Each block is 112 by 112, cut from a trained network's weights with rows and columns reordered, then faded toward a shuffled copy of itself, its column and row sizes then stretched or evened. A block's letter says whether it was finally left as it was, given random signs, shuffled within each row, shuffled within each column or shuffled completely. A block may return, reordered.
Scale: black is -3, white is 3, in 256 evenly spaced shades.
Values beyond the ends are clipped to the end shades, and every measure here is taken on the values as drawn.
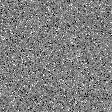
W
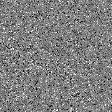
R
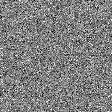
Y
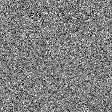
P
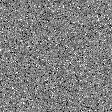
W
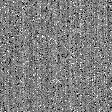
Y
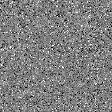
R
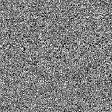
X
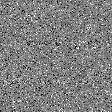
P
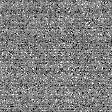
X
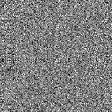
X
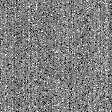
Y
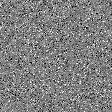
W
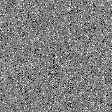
Y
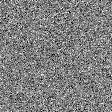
W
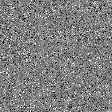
R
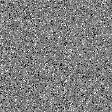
Y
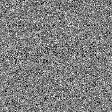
R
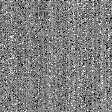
X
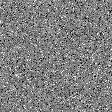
W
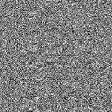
X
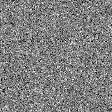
P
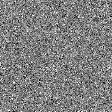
R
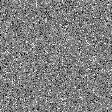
Y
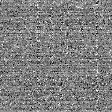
X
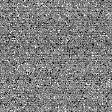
X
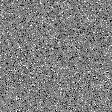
W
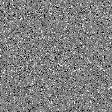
R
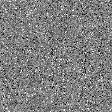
R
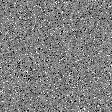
W
